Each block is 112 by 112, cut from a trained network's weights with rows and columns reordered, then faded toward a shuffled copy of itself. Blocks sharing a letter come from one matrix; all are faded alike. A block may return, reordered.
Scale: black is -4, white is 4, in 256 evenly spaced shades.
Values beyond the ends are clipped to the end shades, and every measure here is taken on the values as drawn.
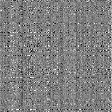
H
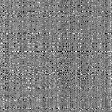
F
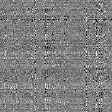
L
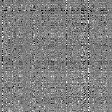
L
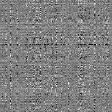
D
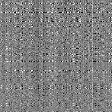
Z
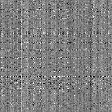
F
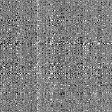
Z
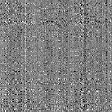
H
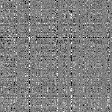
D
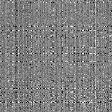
F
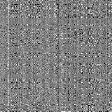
H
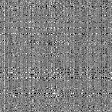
F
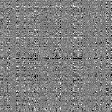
D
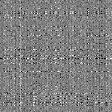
Z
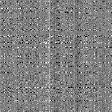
H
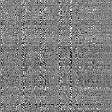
L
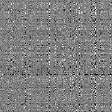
L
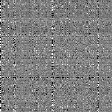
L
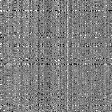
F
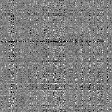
D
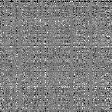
D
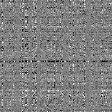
D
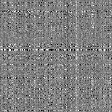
F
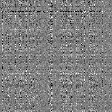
D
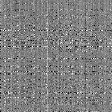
Z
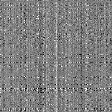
F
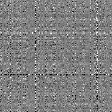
D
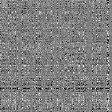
D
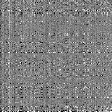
Z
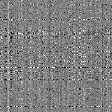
Z
